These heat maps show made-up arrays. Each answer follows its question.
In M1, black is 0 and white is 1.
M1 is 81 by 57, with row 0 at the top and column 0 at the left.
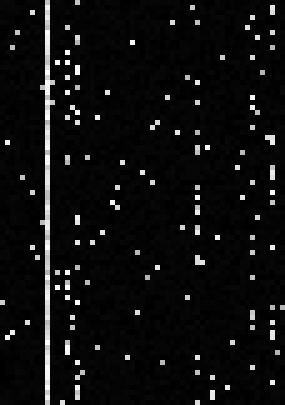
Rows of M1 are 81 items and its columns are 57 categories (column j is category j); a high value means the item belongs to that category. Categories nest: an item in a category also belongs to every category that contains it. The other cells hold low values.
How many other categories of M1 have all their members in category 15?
10
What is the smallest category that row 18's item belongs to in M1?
21
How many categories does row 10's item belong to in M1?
2
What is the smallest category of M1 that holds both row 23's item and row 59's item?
13
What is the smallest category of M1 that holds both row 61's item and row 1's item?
54
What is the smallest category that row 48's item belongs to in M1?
18
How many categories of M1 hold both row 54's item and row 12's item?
3
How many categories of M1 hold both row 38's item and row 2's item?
3
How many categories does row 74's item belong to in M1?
3
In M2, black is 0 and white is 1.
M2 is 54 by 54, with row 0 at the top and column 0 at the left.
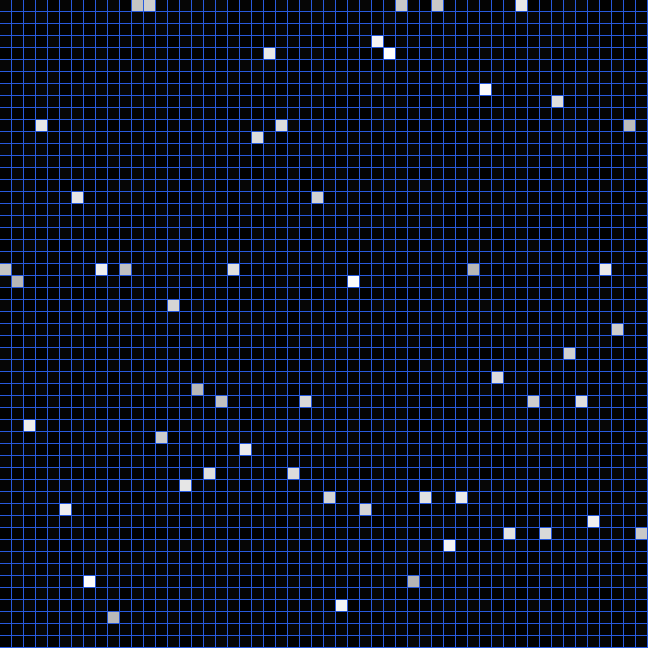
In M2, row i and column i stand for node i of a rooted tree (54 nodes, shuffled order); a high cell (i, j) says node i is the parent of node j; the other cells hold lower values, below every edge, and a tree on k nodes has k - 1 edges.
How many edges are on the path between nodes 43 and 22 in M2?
2
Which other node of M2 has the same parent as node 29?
1
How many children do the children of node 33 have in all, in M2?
6
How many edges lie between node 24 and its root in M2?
3
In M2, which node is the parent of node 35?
41
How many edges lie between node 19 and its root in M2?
2
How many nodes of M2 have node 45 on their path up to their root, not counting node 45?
2
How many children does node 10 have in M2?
3
